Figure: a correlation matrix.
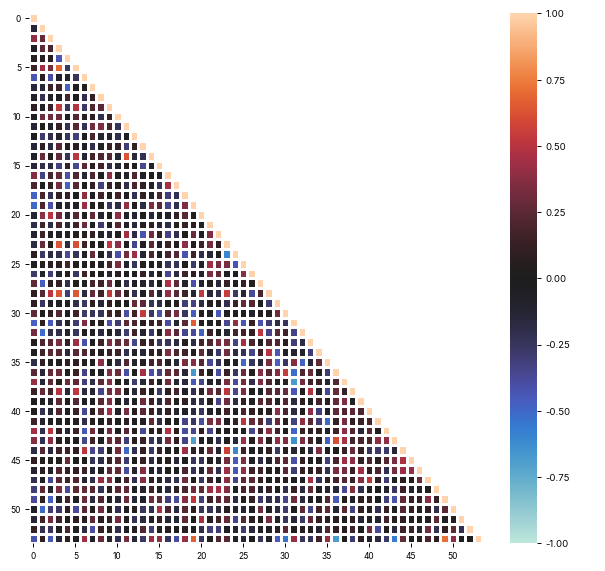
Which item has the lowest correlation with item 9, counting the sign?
31
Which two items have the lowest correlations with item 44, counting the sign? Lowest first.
24, 11
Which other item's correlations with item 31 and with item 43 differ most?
19
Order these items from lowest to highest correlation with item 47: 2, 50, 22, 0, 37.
2, 0, 22, 50, 37
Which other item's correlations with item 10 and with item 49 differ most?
53
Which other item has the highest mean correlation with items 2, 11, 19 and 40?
14
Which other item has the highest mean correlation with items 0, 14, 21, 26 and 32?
41
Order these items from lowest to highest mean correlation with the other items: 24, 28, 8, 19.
24, 19, 8, 28
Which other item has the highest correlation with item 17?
16
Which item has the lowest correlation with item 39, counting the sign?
22
